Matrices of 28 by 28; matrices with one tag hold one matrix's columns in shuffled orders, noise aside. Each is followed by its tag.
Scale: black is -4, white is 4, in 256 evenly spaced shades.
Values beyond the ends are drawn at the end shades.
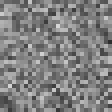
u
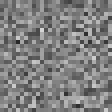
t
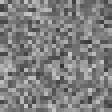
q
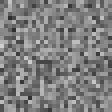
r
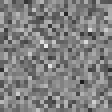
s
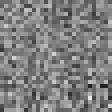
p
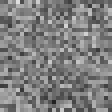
p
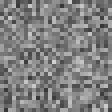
p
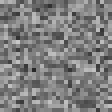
s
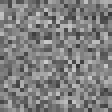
s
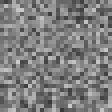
p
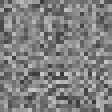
u
